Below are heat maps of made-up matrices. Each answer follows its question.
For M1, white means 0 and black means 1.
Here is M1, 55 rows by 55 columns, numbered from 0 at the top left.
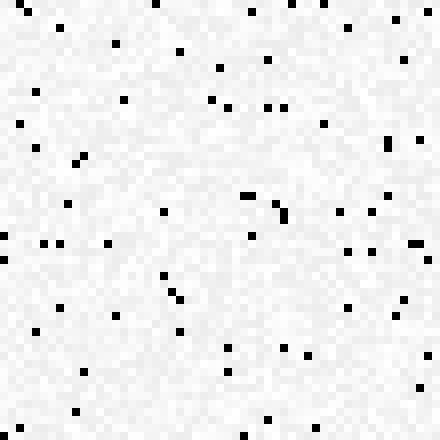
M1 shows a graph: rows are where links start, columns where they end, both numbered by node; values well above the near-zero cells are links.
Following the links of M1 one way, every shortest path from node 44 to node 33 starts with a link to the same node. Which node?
node 38
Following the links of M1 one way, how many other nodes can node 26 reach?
7
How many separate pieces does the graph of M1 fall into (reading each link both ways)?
5
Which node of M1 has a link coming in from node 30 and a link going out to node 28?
node 13
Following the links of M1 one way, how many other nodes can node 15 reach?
3
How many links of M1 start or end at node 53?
5
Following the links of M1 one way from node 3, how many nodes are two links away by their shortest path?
4
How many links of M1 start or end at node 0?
7
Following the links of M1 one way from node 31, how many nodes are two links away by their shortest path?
3
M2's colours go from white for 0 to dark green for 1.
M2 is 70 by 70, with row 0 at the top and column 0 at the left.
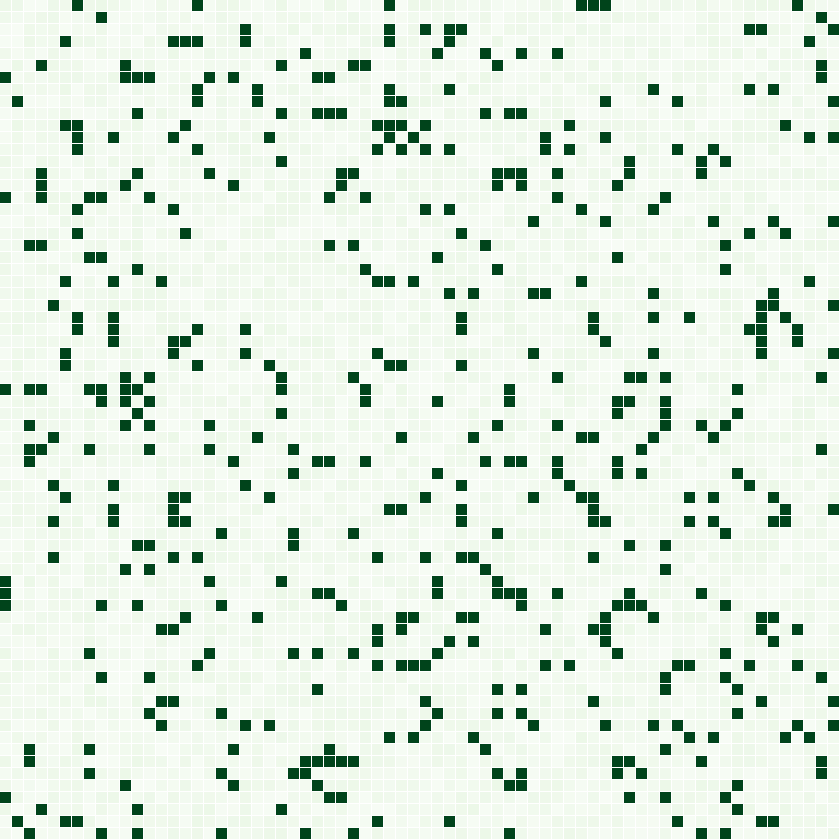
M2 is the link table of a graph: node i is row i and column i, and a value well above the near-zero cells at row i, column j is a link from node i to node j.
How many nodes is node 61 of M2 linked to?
7
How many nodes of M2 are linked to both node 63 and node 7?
0
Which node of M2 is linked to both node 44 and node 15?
node 41
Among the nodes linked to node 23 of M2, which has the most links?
node 32
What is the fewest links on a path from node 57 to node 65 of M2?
2
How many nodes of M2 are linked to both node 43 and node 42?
5
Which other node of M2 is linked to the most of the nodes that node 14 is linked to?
node 49
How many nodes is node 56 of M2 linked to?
5
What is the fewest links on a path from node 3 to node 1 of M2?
3
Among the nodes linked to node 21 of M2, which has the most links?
node 51
